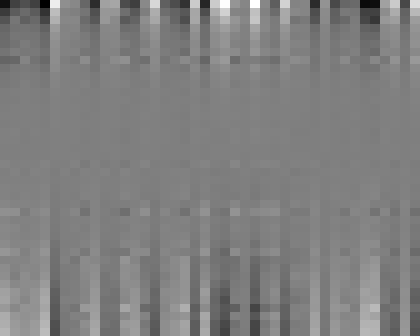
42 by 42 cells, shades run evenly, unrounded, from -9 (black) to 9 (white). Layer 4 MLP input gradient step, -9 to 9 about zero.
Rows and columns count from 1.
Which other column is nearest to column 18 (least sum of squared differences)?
34
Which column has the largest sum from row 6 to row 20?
23
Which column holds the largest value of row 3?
26
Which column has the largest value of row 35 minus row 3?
38
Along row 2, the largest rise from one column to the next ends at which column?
6
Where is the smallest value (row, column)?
1, 5
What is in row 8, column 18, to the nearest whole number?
0
